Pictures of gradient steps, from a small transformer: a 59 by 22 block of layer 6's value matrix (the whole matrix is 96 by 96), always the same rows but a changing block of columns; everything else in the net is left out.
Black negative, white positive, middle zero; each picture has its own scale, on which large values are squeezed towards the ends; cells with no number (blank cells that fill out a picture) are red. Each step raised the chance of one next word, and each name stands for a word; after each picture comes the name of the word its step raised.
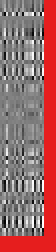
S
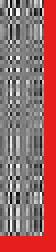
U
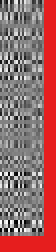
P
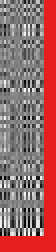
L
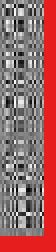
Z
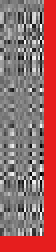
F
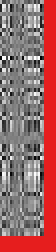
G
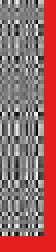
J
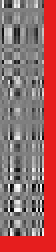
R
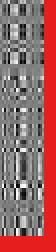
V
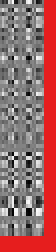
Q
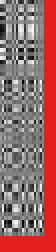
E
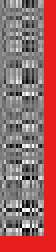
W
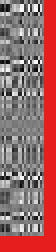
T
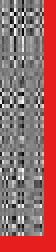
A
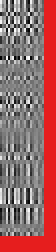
A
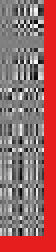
V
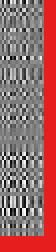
Q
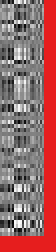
E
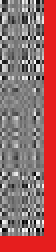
P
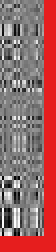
L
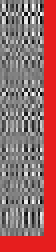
G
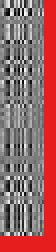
U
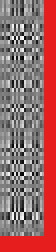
F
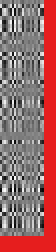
Z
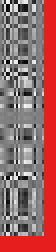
T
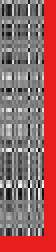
V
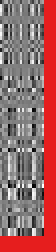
V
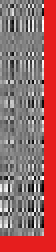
Z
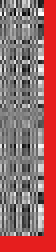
U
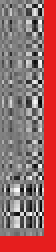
Z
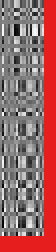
J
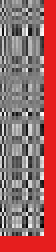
J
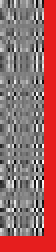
W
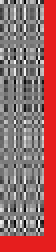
E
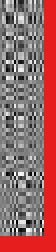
P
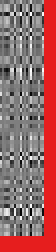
Q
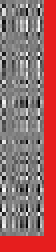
Z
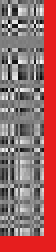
V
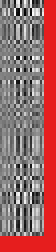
U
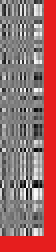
V
